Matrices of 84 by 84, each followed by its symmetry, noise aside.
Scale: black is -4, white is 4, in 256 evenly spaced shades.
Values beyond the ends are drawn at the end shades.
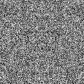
mirrored left to right.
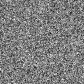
symmetric across the other diagonal.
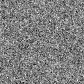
no symmetry.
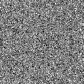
mirrored top to bottom.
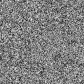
symmetric.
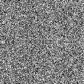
mirrored top to bottom.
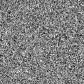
no symmetry.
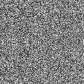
mirrored top to bottom.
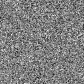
antisymmetric.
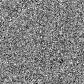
symmetric.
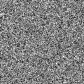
symmetric.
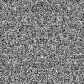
mirrored left to right.
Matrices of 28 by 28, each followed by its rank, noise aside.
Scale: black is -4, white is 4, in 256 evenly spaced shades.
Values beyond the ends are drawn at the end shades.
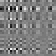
one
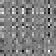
one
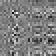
two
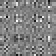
three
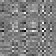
two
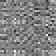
four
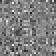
four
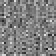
four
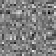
three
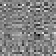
three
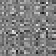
three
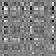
one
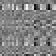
one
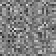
four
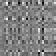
two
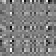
two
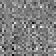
three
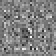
four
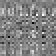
three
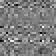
three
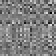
two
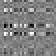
one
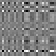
one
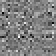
four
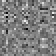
four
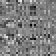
four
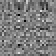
three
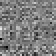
four
